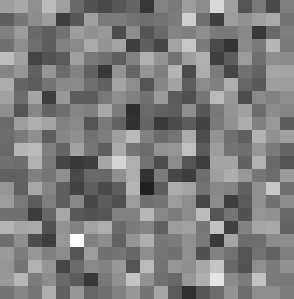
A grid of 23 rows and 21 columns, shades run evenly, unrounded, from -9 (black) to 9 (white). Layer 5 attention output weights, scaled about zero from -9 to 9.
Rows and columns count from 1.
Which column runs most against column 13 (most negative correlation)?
17
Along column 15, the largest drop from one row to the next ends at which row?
23
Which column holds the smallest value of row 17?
3
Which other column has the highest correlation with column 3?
16
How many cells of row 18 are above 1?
11
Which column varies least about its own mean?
21
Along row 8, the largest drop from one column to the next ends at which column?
4
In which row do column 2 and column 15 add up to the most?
22
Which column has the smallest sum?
7
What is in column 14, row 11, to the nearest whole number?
3
